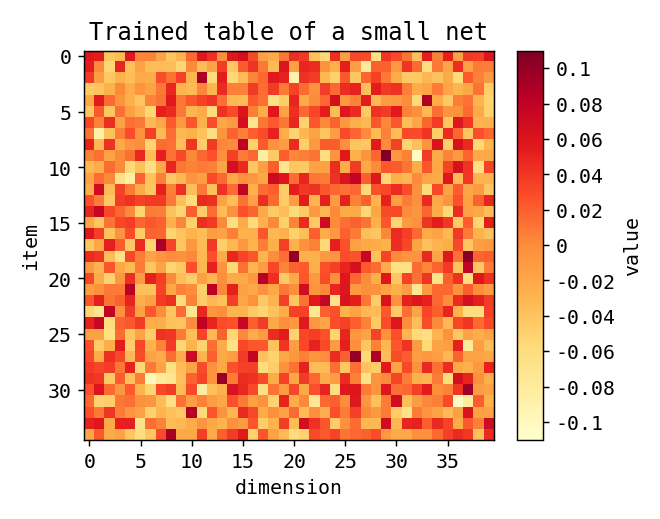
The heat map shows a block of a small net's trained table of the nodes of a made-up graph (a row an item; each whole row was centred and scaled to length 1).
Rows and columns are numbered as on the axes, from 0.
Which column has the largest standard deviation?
37
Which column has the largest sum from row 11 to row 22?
25
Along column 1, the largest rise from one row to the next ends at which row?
24
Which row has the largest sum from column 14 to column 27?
11
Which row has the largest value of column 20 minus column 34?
18
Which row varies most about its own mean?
29
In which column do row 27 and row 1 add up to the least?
27
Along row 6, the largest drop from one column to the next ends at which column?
16
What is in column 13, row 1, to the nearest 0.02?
0.04
